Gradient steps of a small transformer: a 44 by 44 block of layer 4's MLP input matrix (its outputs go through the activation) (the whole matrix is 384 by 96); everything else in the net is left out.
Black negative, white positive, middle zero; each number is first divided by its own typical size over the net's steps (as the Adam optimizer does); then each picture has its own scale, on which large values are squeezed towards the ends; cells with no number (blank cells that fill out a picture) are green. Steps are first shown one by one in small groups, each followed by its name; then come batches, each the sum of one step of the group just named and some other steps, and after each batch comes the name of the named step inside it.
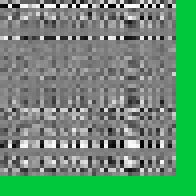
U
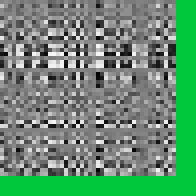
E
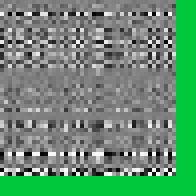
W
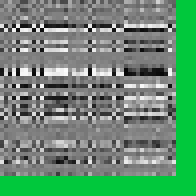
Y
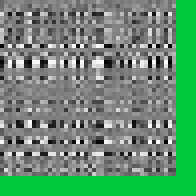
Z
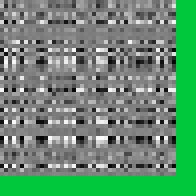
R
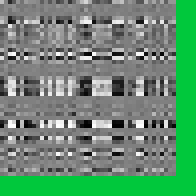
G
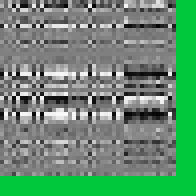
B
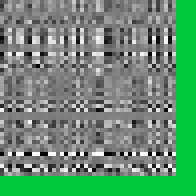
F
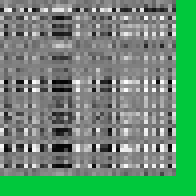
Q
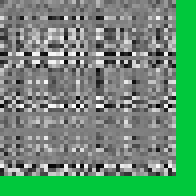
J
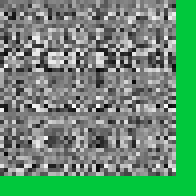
J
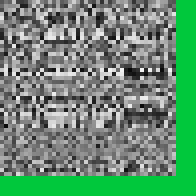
B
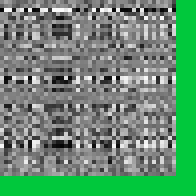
Q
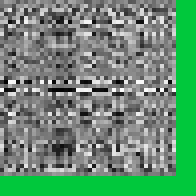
Q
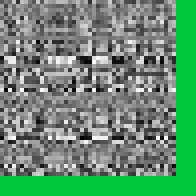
R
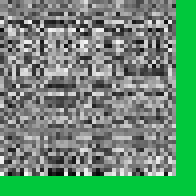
Y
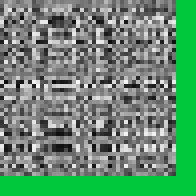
Q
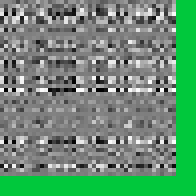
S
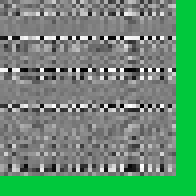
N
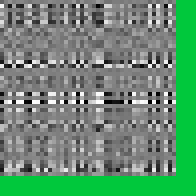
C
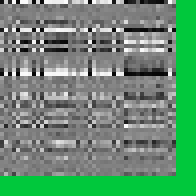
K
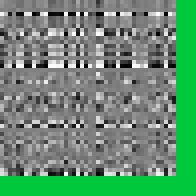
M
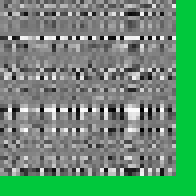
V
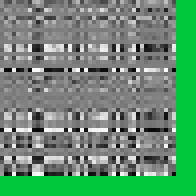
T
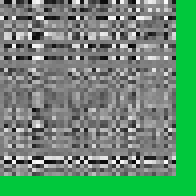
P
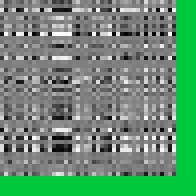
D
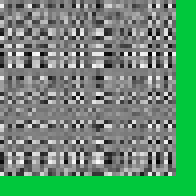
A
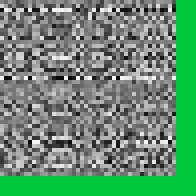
A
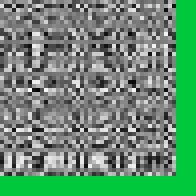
A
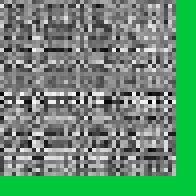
C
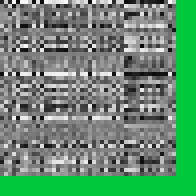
K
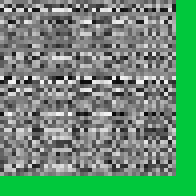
A
